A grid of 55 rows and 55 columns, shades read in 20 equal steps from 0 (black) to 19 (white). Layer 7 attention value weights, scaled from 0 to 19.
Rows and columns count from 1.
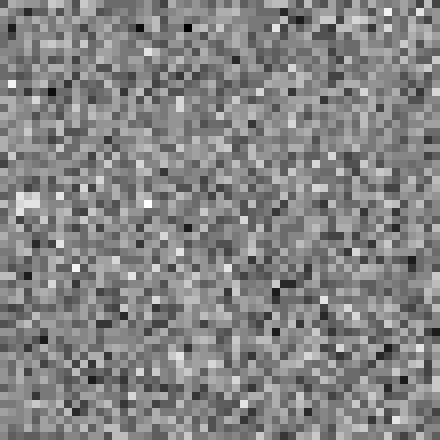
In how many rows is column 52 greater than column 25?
26
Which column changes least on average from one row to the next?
3
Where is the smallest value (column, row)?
24, 4
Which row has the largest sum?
19
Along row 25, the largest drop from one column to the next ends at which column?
9
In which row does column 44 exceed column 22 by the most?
39
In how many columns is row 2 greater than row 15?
21
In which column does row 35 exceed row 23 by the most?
17
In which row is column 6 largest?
28
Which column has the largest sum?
23
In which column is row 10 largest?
38
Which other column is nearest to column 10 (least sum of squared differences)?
50
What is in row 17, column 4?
15
